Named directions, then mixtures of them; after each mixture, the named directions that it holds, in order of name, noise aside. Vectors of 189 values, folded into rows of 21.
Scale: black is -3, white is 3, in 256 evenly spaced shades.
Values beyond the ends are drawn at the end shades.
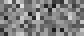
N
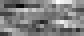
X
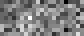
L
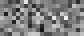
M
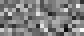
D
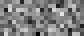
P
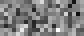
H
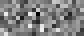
H, M, N.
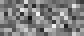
D, M, P.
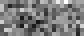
H, L, X.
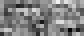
P, X.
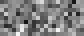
H.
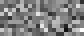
D.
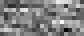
D, X.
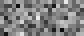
N, X.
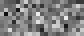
D, M.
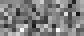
H.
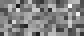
H, M, P.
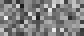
N.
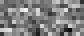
D, P, X.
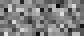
P.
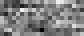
M, X.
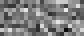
D, X.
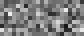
D.
